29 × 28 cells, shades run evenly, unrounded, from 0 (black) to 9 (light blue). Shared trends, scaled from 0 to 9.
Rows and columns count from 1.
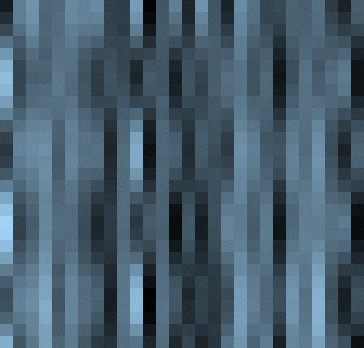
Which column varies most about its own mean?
1
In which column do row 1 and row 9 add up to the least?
12
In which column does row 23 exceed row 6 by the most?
11
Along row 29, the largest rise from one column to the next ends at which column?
23
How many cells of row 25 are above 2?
24
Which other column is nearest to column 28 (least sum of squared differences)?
22
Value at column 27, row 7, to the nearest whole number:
5
